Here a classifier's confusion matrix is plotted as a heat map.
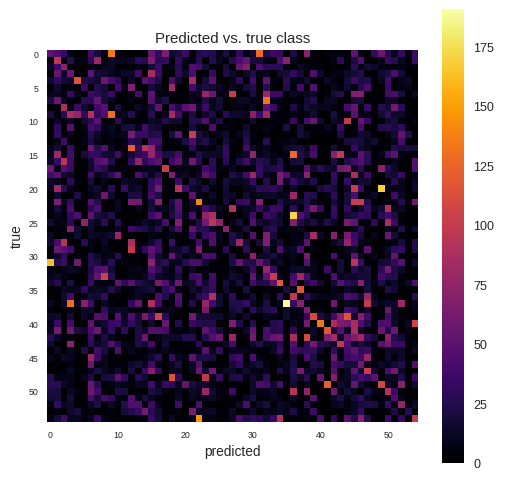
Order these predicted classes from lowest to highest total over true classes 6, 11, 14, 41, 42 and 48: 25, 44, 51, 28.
28, 44, 25, 51
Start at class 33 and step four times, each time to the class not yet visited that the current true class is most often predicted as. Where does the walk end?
12
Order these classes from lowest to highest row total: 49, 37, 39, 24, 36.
36, 49, 24, 39, 37
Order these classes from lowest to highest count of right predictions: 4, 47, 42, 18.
18, 42, 47, 4
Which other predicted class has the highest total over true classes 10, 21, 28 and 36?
44
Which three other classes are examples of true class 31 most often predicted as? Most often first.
0, 45, 15
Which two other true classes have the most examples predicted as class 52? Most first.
37, 49
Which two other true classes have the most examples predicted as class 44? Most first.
39, 10
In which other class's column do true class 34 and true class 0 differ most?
9
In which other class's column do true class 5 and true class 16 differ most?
2
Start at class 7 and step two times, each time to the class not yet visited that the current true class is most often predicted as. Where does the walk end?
50
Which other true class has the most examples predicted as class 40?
48
